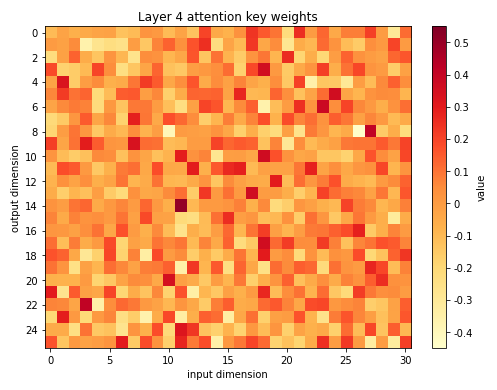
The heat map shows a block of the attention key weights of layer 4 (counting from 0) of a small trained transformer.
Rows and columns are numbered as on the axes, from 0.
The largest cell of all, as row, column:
14, 11
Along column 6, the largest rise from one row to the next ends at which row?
25
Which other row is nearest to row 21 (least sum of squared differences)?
17
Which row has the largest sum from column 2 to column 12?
9
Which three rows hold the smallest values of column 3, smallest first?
1, 18, 23
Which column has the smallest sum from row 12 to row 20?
12
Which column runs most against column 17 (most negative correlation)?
20
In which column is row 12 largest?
19
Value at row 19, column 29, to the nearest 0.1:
-0.1
